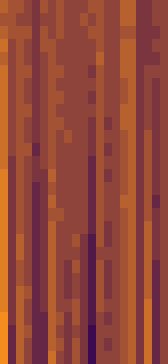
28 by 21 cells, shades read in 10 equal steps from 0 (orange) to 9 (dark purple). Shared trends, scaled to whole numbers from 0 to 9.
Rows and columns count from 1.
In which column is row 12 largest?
5
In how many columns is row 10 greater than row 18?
3
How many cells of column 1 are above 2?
4
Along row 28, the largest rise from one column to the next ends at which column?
2
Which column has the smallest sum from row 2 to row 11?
1
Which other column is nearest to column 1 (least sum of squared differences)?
17
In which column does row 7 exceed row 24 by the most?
19
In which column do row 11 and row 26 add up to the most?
12
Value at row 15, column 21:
5
